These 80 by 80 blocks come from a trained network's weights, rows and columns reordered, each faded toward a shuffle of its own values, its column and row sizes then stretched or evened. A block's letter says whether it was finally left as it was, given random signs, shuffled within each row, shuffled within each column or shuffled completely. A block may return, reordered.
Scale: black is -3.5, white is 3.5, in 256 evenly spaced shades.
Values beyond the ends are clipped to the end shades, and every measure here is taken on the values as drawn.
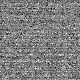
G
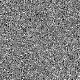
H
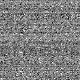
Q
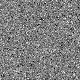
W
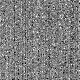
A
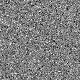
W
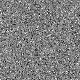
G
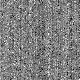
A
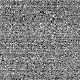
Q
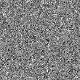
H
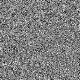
H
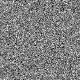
A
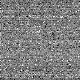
Q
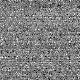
Q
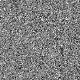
H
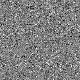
G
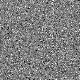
A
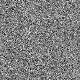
H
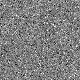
W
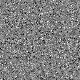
G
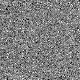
H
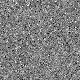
W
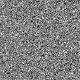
H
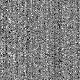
Q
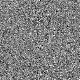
A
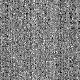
Q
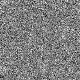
A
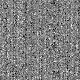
A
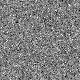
W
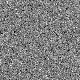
W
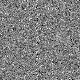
A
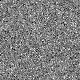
W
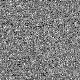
G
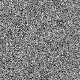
A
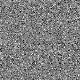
H
